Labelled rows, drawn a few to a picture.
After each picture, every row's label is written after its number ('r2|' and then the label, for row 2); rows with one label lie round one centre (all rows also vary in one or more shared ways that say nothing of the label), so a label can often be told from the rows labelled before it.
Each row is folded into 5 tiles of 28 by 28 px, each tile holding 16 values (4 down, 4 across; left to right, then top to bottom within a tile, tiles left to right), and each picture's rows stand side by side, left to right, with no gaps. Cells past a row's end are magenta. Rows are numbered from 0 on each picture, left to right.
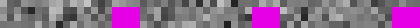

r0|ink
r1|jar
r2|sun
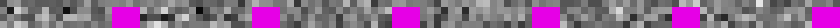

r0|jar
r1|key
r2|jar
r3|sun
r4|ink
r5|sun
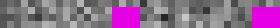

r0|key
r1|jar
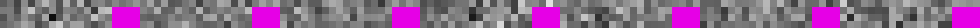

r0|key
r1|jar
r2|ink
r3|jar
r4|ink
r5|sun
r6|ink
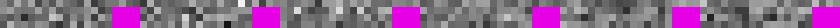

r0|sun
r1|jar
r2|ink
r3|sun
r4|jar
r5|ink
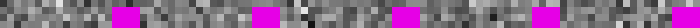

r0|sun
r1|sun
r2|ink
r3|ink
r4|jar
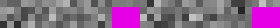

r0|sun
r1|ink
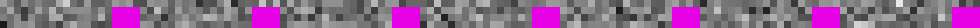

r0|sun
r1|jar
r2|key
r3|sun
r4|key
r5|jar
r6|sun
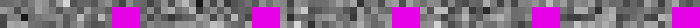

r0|sun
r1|key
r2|ink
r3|jar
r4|key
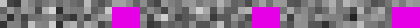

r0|key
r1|ink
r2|ink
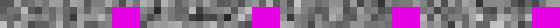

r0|ink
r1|key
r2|ink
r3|ink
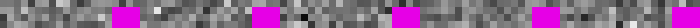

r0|sun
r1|jar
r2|sun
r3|key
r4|key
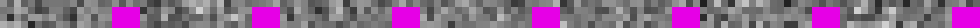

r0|ink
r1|ink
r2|ink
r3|ink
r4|ink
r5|sun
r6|key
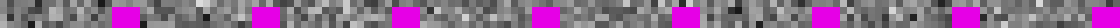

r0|ink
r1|sun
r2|sun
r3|jar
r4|jar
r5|ink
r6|ink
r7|sun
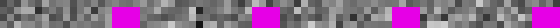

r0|key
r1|key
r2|key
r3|sun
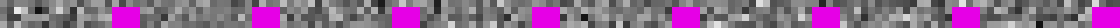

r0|ink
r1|sun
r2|ink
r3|key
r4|sun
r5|sun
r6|jar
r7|key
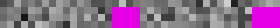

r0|sun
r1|jar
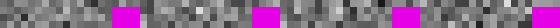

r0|sun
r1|ink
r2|ink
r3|jar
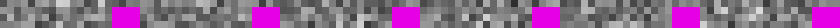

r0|sun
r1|sun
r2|ink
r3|jar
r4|key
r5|ink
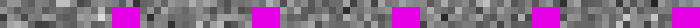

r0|sun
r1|ink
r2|jar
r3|sun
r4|jar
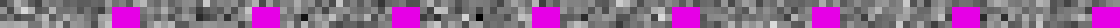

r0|key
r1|key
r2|sun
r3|key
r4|sun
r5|key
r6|sun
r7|sun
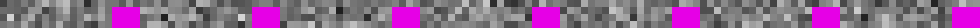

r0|sun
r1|sun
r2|key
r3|sun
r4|ink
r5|jar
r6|jar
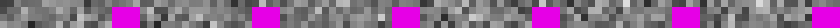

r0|ink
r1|sun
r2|sun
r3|sun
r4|sun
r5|sun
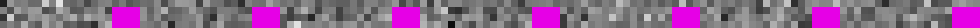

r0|sun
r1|ink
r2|key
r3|ink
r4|sun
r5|jar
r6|jar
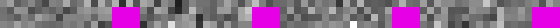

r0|jar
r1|key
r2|key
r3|ink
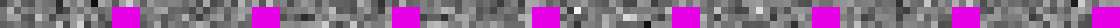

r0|jar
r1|jar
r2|key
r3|key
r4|jar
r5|ink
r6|jar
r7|jar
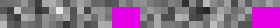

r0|ink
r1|jar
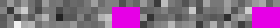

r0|key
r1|key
